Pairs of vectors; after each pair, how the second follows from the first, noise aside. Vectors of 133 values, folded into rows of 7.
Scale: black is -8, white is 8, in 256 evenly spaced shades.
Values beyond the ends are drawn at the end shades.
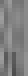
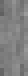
wrapped around, shrunk.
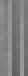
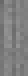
wrapped around, negated, shrunk.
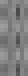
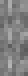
reversed, negated.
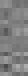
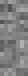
reversed, negated.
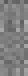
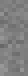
wrapped around, shrunk.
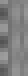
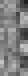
reversed, scaled up.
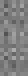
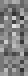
reversed, scaled up.
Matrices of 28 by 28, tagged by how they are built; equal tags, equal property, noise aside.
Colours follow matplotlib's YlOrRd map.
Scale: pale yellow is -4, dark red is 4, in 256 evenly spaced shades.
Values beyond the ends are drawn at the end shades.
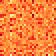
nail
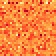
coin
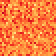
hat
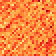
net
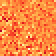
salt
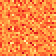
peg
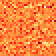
coin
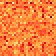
coin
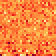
coin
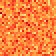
peg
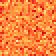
peg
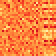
nail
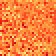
salt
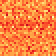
hat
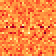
coin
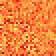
salt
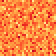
hat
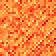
net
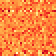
coin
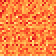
hat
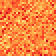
net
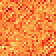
net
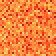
peg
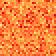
hat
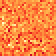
salt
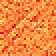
net
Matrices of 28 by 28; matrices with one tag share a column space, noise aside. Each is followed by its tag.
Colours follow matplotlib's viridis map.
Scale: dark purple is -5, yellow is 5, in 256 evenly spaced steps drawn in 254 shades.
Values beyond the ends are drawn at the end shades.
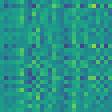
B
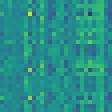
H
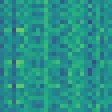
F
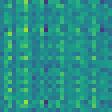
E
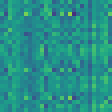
H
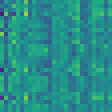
H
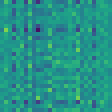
E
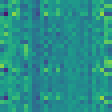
H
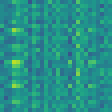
F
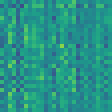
B
